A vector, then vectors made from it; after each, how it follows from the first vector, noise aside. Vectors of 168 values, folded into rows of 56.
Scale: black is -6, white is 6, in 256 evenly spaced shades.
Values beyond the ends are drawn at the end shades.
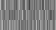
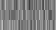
copied.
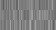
wrapped around, shrunk.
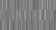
wrapped around, shrunk.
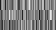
negated, scaled up.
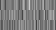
negated.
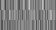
negated.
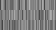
negated.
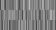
negated.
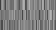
negated.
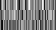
negated, scaled up.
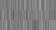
wrapped around, shrunk.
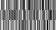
scaled up.
